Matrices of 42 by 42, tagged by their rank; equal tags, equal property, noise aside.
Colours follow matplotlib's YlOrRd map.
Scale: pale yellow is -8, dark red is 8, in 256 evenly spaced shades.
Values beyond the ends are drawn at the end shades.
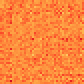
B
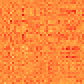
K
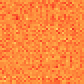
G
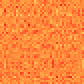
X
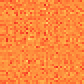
G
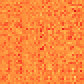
G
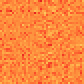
G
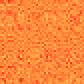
B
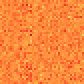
G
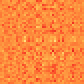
K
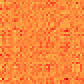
K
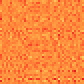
K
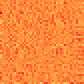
X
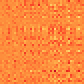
K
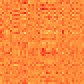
K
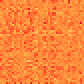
B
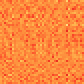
K
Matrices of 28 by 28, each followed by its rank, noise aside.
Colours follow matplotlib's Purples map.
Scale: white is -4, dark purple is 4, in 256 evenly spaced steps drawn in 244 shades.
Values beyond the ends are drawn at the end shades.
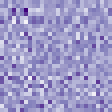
five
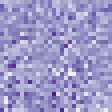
seven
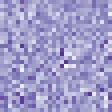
five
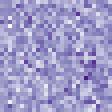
six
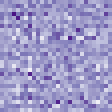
six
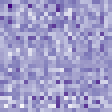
five
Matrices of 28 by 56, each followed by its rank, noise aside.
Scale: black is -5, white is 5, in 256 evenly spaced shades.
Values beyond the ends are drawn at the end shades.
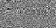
four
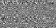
five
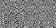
five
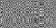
two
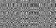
two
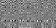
three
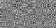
four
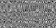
three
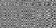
three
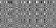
two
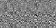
four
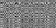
three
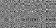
five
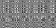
three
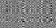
three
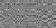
two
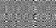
two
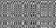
two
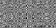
four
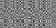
three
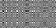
two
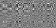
three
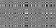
one
